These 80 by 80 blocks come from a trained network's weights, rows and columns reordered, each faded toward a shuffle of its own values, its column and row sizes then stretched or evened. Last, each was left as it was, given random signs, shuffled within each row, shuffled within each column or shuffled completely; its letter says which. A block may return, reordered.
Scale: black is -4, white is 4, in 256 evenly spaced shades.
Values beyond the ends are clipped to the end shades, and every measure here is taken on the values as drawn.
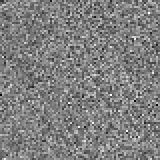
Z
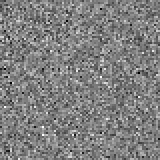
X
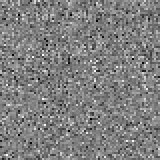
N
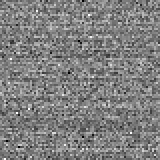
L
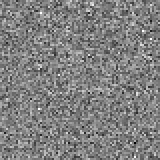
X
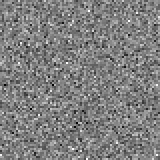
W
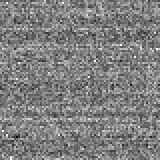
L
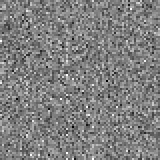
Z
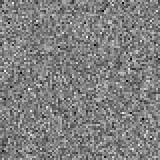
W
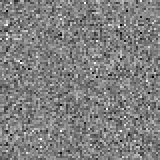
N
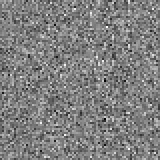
Z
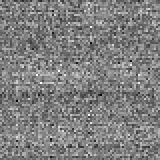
N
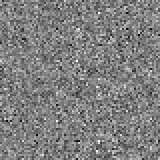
X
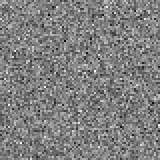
W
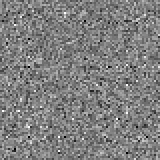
X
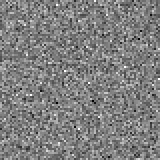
W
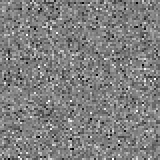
X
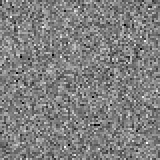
W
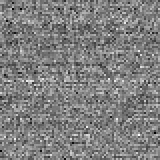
L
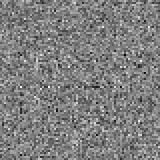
X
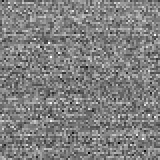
L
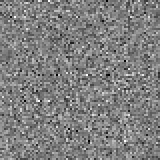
X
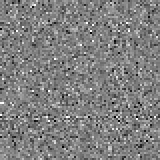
N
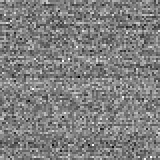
L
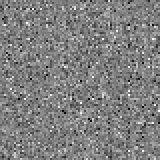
X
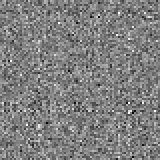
N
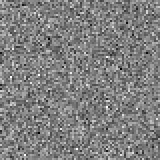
Z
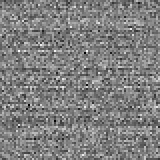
N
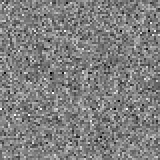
L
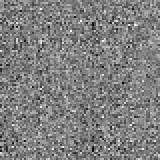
N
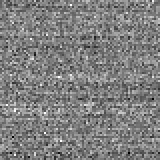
N
